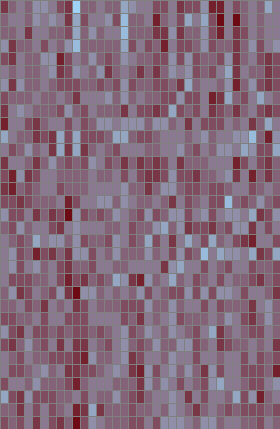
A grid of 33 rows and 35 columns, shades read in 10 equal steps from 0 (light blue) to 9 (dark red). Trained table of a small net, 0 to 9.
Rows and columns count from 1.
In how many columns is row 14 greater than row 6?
16
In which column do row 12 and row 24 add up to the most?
11
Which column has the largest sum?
9
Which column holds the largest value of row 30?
10
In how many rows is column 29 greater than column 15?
11
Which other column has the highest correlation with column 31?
35
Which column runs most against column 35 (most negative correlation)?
24
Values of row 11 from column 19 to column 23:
6 5 4 4 4
